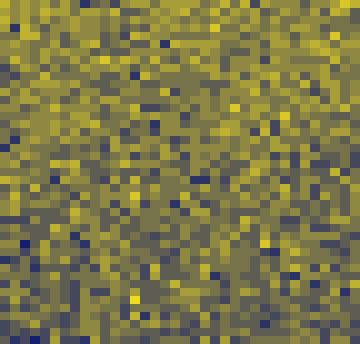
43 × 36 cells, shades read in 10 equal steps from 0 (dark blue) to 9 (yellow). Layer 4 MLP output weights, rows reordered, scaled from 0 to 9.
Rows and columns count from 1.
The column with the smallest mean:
15
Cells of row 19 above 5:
6
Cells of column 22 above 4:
17
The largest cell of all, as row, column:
38, 14
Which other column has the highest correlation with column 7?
5
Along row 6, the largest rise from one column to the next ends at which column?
18
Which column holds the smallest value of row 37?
35
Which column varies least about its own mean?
31
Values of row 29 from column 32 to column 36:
2 2 3 4 4
